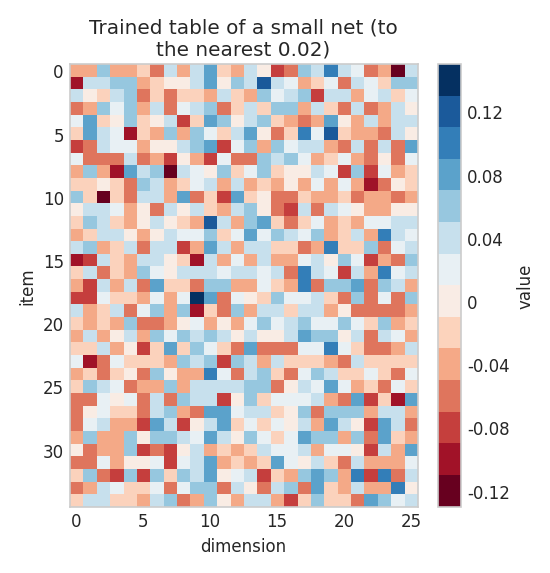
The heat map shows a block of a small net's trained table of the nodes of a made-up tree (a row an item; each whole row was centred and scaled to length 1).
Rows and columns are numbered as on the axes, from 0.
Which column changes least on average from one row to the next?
3
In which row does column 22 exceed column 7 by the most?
2
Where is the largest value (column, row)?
9, 18
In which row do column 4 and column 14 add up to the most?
1
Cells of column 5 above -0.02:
10
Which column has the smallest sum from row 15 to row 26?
22
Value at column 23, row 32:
0.1
